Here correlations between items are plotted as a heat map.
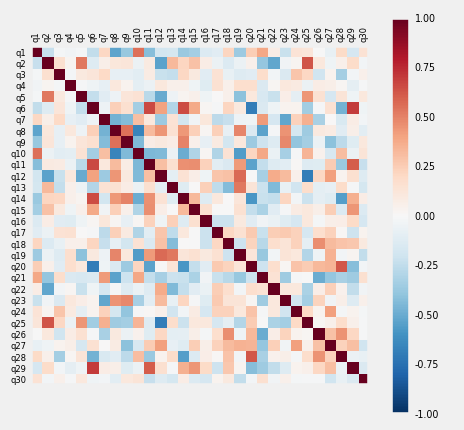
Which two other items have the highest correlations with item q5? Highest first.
q2, q25
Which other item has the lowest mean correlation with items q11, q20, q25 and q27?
q9
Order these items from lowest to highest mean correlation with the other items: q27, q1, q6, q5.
q1, q5, q6, q27
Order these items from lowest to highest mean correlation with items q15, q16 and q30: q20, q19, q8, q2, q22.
q20, q22, q19, q8, q2
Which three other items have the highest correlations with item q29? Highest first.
q6, q11, q15
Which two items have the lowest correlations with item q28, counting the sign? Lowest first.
q14, q6
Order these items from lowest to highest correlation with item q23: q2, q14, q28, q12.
q2, q28, q14, q12
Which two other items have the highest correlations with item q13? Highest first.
q19, q2
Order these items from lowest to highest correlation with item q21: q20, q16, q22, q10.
q20, q16, q22, q10
